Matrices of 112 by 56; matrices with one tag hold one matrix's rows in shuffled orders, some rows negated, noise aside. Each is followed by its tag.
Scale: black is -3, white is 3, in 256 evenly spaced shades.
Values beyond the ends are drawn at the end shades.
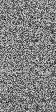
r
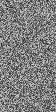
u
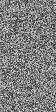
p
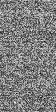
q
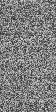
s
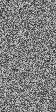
u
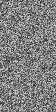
p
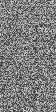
r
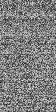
q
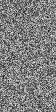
u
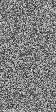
p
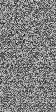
r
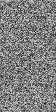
s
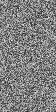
u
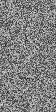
p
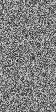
u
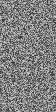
p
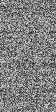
r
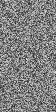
p
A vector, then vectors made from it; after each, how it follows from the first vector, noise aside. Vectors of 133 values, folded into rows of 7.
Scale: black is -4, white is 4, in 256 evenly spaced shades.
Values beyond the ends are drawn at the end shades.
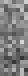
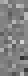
partly zeroed.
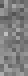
reversed, shrunk.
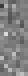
reversed, partly zeroed.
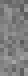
negated, shrunk.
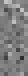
partly zeroed.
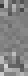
reversed, partly zeroed.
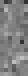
negated, partly zeroed.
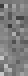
reversed, partly zeroed.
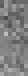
reversed, shrunk.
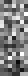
wrapped around, scaled up.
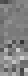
negated, partly zeroed.
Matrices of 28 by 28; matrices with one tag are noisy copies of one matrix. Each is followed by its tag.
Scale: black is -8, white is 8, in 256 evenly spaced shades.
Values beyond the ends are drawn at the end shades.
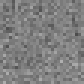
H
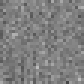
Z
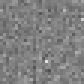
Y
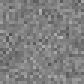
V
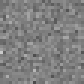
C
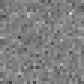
C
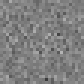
V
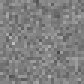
V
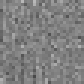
Z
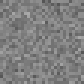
C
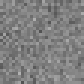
Y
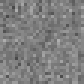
H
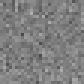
H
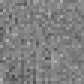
Z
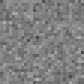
C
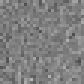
Y
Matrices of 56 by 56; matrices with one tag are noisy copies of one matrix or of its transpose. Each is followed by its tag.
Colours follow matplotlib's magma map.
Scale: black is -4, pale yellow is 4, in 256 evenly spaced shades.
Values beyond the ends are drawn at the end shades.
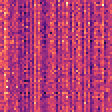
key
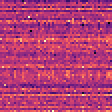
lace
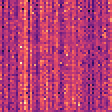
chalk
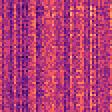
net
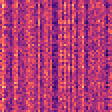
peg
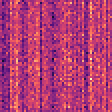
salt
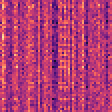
peg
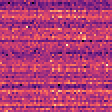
salt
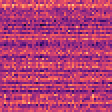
key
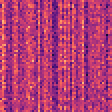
peg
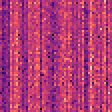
salt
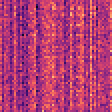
net
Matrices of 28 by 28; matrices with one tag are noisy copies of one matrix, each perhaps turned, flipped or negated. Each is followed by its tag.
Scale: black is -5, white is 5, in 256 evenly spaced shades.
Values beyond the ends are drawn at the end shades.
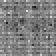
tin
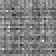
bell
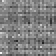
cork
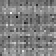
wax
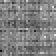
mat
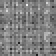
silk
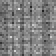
wax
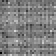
cork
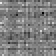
cork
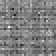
bell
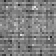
tin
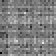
cork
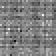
bell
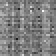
wax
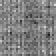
tin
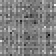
tin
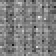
wax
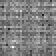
bell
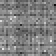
mat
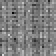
cork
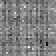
bell
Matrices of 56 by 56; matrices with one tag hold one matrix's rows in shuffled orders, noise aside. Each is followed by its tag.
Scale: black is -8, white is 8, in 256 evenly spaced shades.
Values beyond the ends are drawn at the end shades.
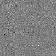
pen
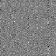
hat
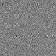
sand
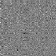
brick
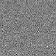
sand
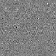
sand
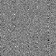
hat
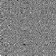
brick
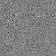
pen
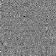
brick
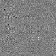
pen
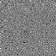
brick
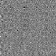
brick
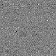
sand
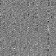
hat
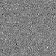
sand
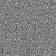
sand
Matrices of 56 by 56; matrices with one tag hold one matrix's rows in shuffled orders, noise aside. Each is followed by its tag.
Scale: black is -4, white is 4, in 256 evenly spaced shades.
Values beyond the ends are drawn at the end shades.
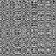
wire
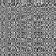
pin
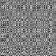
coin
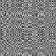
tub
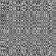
coin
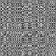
tub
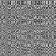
pin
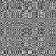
tub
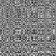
wire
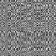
pin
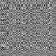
coin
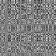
pin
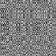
coin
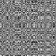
wire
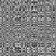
wire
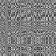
pin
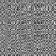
pin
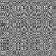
coin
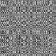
coin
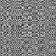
tub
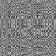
pin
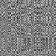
pin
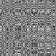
wire
